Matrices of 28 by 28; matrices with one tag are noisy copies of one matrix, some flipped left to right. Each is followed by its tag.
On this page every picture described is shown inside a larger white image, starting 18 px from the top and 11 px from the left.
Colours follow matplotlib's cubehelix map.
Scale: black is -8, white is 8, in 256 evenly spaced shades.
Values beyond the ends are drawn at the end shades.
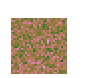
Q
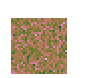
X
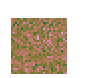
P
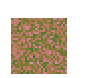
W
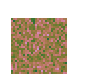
Q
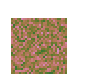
W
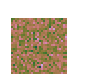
X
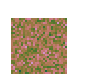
W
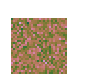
W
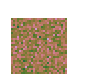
W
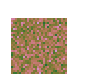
P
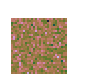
Q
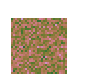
W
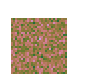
P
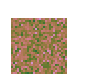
W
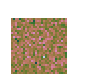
P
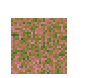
X
